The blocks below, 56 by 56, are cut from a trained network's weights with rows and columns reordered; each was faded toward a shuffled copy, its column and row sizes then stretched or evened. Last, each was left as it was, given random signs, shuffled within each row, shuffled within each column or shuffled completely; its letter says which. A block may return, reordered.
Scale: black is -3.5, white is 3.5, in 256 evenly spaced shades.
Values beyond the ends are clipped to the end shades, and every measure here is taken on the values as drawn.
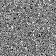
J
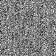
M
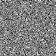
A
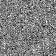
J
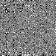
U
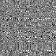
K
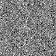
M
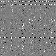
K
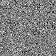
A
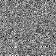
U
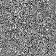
M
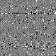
U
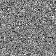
A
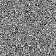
A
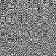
K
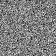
J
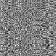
K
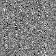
M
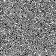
J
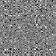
K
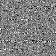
A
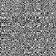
K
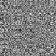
K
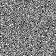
J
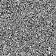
M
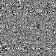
U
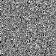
M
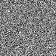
A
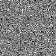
U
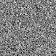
A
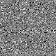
A
